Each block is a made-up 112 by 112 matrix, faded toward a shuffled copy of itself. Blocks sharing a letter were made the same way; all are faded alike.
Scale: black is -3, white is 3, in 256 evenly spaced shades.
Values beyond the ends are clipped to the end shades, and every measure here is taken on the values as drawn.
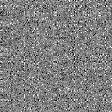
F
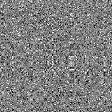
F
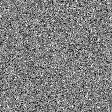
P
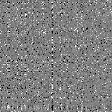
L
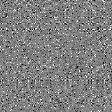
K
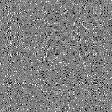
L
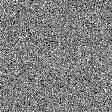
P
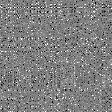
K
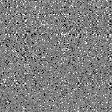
K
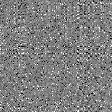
K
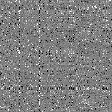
L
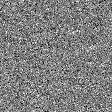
P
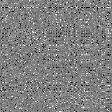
K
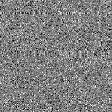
F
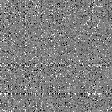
K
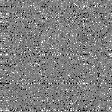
K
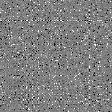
L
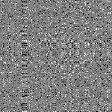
L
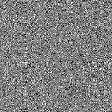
F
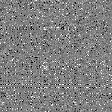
K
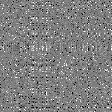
L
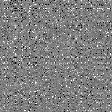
L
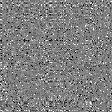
L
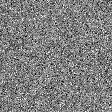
P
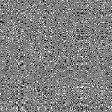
L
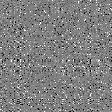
L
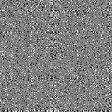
L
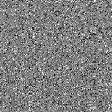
F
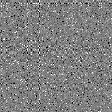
K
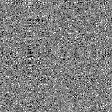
F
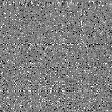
K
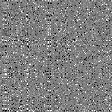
L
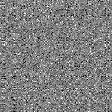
F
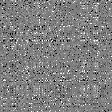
L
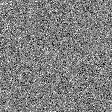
P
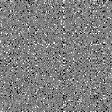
K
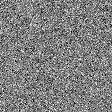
P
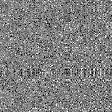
F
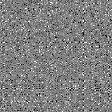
K
